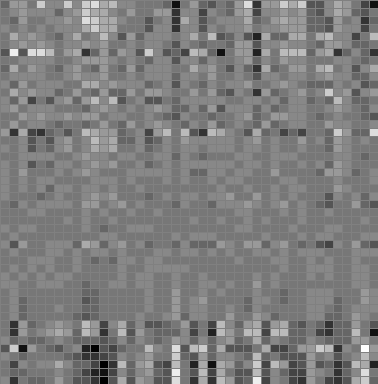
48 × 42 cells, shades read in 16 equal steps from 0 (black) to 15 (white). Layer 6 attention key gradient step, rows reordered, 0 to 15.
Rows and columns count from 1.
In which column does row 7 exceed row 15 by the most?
2
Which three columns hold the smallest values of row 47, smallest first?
12, 11, 38
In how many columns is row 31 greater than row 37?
19
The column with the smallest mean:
42
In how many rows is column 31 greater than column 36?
23
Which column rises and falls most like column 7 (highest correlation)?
31
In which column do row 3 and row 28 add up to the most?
10
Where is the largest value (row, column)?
44, 41
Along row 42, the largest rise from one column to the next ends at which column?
25
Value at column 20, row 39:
9
